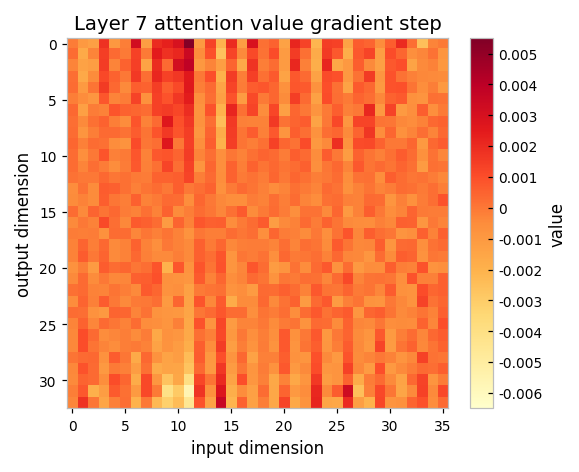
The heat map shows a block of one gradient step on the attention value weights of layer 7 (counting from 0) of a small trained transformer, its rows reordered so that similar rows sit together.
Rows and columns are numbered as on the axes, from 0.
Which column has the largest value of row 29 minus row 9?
14
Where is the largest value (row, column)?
0, 11
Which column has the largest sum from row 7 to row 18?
9
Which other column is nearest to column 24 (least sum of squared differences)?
21
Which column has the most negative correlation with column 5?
34
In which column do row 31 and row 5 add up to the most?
26
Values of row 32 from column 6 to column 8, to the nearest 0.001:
-0.002 0 -0.002
